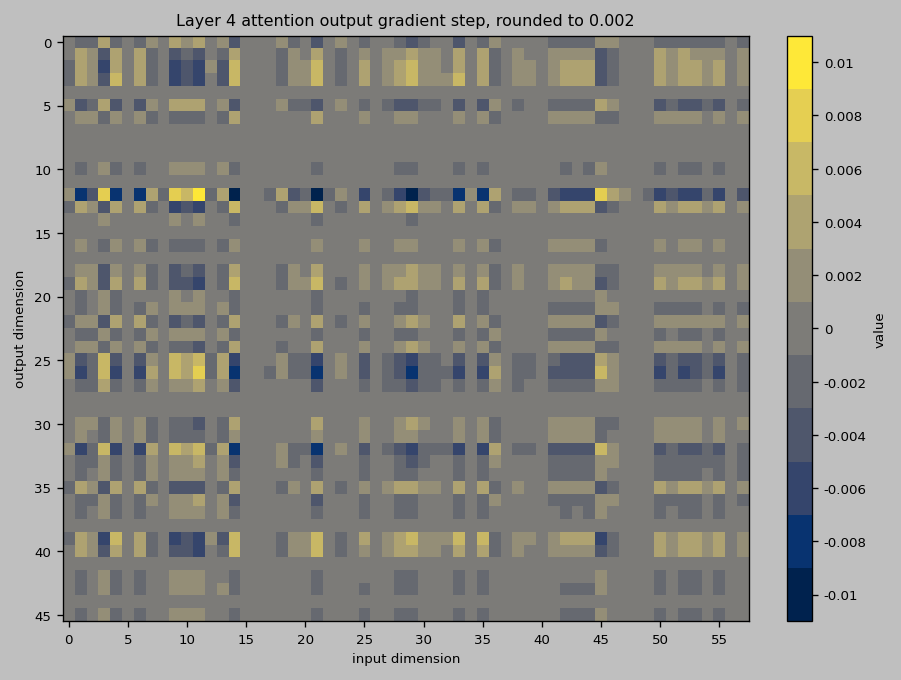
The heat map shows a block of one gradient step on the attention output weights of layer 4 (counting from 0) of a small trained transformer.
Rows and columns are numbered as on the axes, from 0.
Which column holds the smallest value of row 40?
11
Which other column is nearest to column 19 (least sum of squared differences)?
54
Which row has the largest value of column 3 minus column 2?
12
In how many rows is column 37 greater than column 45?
15
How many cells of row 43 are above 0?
6
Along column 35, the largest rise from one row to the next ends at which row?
13
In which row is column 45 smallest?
39
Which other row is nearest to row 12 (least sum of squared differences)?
26
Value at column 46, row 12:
0.004
